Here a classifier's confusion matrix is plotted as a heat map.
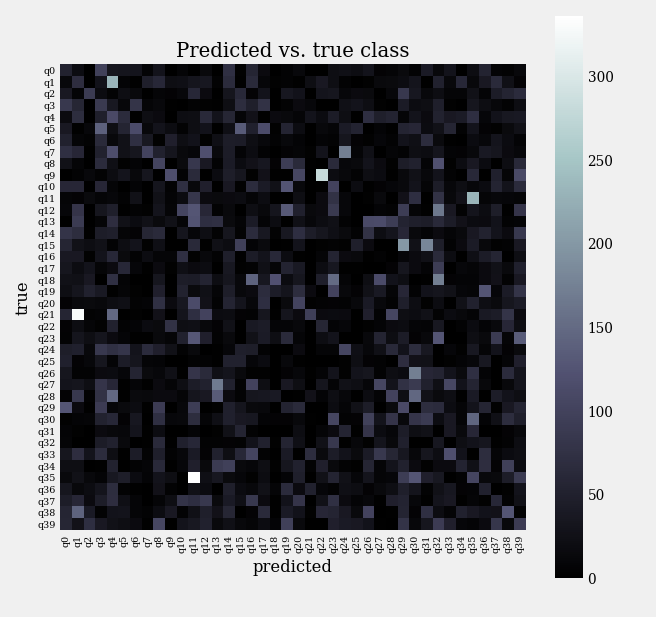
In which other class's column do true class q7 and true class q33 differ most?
q24
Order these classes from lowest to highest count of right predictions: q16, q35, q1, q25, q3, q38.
q25, q16, q1, q3, q35, q38
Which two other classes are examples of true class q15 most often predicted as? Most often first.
q29, q31
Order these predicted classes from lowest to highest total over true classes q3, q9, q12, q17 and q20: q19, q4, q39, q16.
q16, q4, q19, q39
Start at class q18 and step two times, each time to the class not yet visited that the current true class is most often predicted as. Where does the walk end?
q23
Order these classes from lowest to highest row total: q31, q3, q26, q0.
q31, q0, q3, q26
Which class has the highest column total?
q11
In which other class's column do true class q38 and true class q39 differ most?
q1
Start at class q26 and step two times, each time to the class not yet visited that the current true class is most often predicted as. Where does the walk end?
q35
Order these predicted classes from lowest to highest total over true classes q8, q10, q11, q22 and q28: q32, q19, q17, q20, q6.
q6, q20, q17, q19, q32
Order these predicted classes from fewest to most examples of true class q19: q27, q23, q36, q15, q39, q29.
q15, q27, q29, q39, q23, q36
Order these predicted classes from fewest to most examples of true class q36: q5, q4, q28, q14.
q5, q28, q14, q4
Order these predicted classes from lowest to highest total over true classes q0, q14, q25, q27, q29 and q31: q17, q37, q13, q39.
q37, q17, q13, q39
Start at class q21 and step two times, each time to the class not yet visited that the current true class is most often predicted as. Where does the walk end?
q4
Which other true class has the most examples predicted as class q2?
q39
